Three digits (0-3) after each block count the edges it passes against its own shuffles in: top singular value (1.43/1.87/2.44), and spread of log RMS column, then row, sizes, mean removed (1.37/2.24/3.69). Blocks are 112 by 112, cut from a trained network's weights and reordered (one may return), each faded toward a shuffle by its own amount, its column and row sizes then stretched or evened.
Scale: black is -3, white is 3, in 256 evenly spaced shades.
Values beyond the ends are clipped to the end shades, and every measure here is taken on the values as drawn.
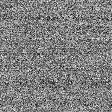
0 0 1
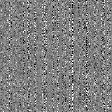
2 3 0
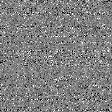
1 1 2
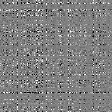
1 3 3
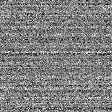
2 1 2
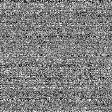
1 1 2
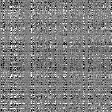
3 3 2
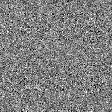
1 0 1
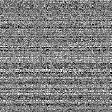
3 2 2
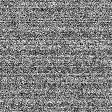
2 0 0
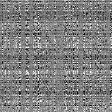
3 3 1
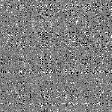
1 2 2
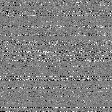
1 0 3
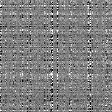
3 3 1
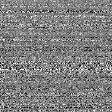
1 1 3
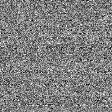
0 0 2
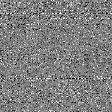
1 0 2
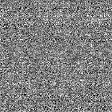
0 1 2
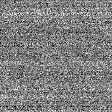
1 1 2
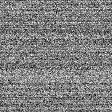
2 0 1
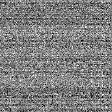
2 2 1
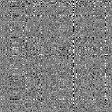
3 2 2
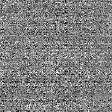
1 2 2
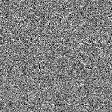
1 0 1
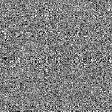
2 1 2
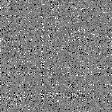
0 2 2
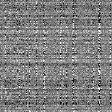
3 3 1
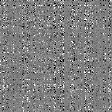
1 3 2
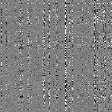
2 3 2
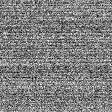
2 0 1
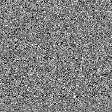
0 0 2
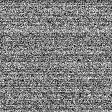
2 0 0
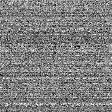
2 0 2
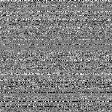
1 0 3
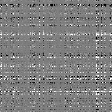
3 3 3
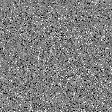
0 0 1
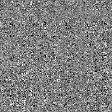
0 2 2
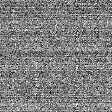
2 2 0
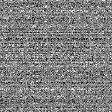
2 2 2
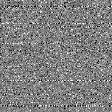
2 0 2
